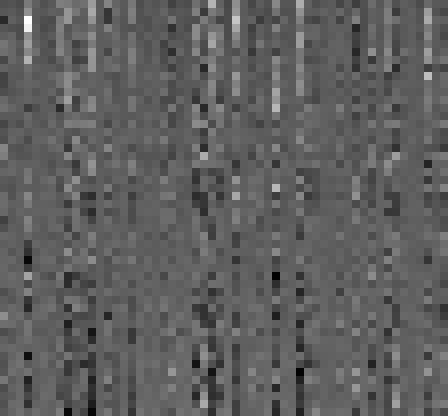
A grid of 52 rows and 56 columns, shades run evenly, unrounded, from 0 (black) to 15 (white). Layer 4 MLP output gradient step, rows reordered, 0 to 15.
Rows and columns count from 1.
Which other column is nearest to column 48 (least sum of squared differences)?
13
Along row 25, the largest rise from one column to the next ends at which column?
30
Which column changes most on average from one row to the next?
35
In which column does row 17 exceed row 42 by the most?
12
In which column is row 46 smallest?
25
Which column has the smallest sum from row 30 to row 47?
38
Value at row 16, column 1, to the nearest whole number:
4
